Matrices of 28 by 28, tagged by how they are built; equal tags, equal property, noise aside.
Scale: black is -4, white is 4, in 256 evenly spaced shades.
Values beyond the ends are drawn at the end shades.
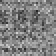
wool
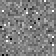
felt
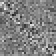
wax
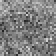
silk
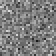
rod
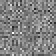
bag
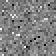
felt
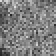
silk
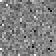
felt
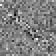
wax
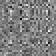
bag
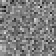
bag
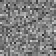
rod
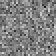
rod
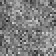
silk
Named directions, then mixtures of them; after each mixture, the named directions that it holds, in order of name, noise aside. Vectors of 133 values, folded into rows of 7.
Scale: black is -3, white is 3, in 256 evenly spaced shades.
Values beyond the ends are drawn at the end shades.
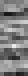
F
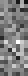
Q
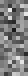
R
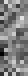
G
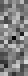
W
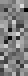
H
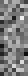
G, Q, R.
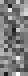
G, Q, R.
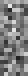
G, H, R.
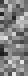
G, R.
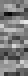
F.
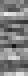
F.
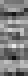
F.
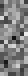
W.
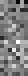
Q.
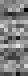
F, H.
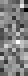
H, Q.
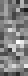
F, Q.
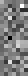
H, Q, R.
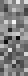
H, Q, R.
